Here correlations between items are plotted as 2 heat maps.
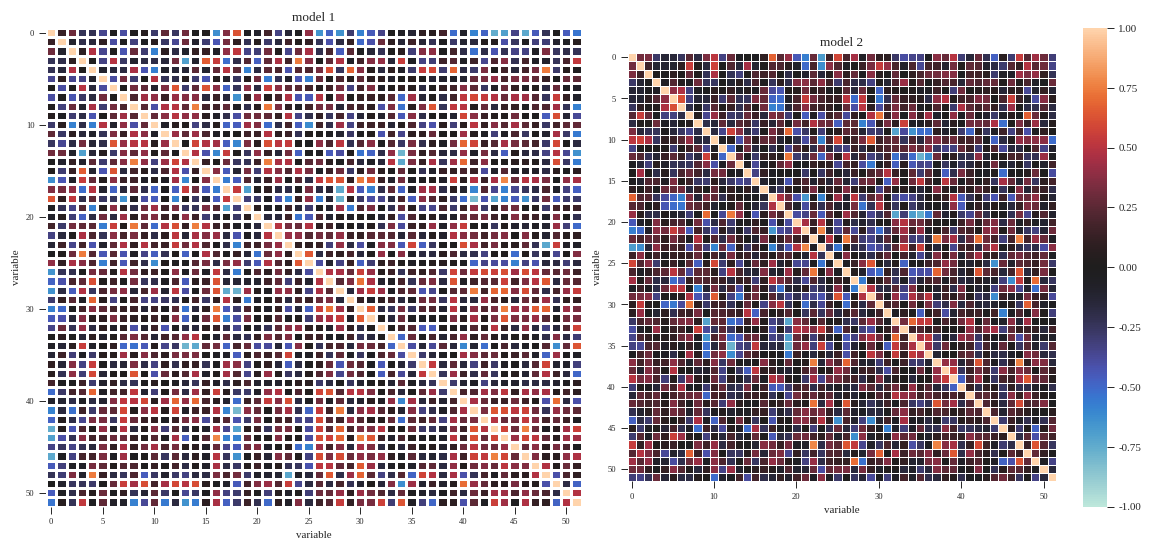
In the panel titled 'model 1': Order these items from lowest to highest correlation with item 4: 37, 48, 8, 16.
16, 8, 37, 48
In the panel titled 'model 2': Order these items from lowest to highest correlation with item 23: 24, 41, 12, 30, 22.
12, 30, 24, 22, 41
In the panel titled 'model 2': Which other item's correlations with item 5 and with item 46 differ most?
30
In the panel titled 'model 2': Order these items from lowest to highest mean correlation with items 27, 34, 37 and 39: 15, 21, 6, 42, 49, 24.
21, 6, 15, 24, 42, 49
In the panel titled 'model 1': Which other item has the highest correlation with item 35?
23
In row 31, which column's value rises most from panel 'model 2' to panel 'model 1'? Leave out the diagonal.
45
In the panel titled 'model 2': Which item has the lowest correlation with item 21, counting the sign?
17
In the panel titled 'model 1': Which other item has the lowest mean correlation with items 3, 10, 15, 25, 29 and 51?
13
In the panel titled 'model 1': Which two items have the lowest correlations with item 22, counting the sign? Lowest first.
18, 0
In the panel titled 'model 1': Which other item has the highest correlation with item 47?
30
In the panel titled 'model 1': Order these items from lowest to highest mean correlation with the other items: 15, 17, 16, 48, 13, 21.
17, 13, 48, 15, 21, 16
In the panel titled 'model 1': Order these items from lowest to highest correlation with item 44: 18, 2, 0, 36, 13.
0, 18, 13, 2, 36
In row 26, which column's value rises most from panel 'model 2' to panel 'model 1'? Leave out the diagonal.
30
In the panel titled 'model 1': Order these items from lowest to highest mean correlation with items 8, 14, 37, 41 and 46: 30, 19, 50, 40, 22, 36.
19, 50, 36, 30, 22, 40
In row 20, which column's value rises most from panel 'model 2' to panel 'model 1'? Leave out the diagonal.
9
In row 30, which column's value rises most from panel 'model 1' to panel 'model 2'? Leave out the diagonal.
1
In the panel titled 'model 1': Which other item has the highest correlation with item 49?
40
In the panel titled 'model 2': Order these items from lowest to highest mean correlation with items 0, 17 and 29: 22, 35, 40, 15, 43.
43, 40, 35, 22, 15
